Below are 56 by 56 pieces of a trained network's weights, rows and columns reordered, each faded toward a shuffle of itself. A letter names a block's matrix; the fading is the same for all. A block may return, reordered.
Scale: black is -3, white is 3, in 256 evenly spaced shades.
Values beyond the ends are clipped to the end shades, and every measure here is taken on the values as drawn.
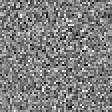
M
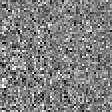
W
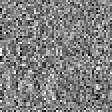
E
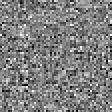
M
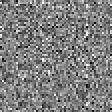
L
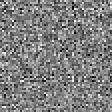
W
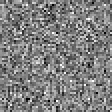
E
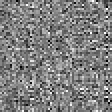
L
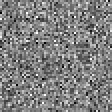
L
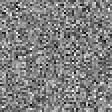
E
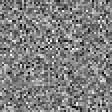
W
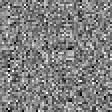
L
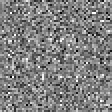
M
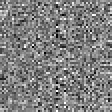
L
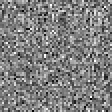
E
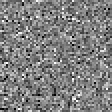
W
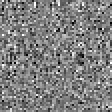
W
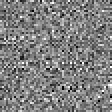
M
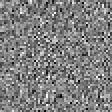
E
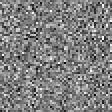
E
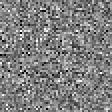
M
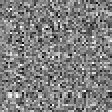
L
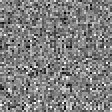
M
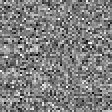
E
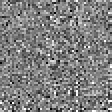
M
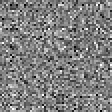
W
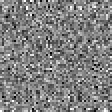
M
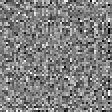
L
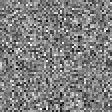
E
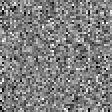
M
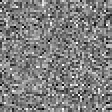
W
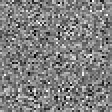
M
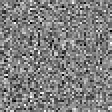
E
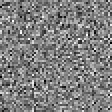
E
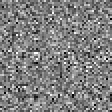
M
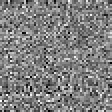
M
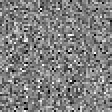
W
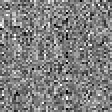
L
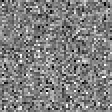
W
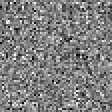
M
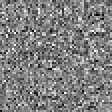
W
